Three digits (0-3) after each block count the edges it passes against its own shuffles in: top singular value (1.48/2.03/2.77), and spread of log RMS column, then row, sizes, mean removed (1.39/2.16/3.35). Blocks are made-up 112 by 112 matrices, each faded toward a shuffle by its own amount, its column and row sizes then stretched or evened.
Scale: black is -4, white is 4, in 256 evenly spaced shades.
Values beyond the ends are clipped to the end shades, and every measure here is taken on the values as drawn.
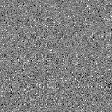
2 1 1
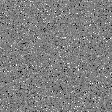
0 0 1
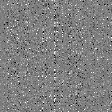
1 2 1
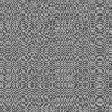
3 1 2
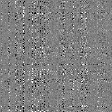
1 3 2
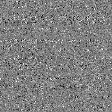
1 1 2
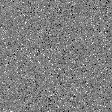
0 1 0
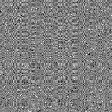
3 2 0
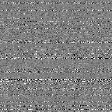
1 1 3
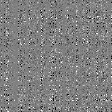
0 3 2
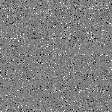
1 1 2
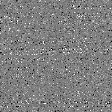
1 1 2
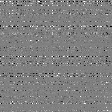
2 1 3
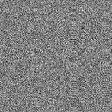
2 0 1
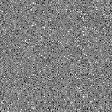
2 1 1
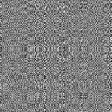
3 3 1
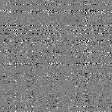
0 2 3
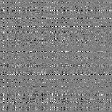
3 2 3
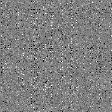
1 2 1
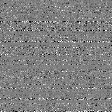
1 0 3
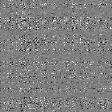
0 2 3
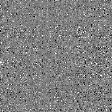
0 2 2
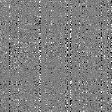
1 3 2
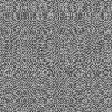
3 0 1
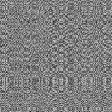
3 2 0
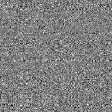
2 0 2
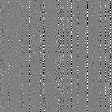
3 3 1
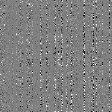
1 3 1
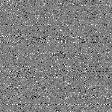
1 0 2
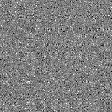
2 0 1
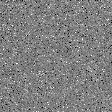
0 0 1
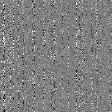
1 3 0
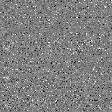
1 0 2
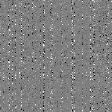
0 3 1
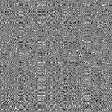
3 0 2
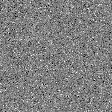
0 0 0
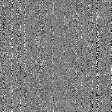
0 3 0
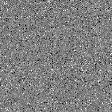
1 1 1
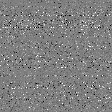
0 0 2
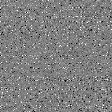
2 0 2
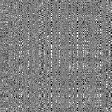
3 3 1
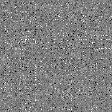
1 2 2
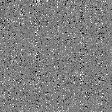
0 2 1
